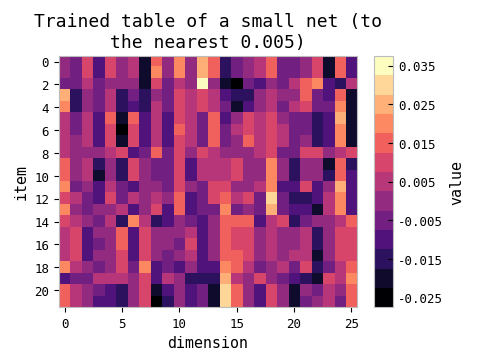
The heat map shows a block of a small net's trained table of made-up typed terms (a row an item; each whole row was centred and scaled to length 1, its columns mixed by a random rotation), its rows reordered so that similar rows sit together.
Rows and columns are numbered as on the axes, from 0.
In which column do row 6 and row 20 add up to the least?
5
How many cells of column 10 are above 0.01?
5
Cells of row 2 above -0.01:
20
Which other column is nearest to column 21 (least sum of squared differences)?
11
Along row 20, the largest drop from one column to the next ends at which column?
8
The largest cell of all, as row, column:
2, 12
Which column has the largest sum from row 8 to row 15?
18
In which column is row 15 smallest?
22
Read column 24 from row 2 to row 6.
-0.015 0.015 0.02 0.025 0.02
